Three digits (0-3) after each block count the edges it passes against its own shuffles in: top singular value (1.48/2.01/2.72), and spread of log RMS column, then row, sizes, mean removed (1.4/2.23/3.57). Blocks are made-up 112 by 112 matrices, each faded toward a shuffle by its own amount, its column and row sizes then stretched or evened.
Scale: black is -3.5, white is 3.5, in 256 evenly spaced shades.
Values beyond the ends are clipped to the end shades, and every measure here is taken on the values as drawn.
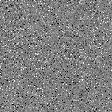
2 0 0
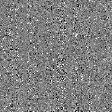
1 2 1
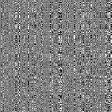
3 3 1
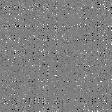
0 2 2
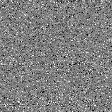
1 0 1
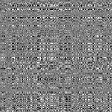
3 2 3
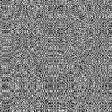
3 0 2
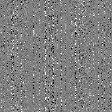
0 3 0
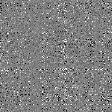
0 2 2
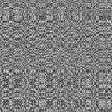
3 1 2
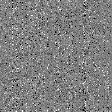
0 2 0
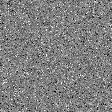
0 0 0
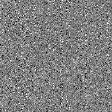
1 2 0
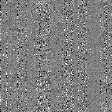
0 3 1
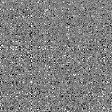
2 2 2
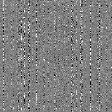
2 3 1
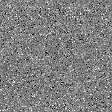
0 0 1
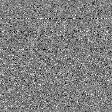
0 0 2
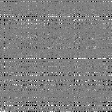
3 2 3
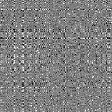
3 2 2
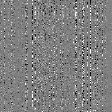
2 3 0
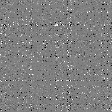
1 2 2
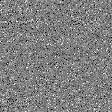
1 0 1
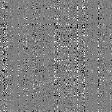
1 3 2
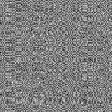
3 0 1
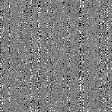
2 3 1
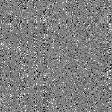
2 2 0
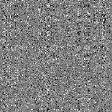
2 2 1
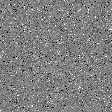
0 0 1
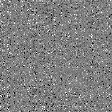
1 2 1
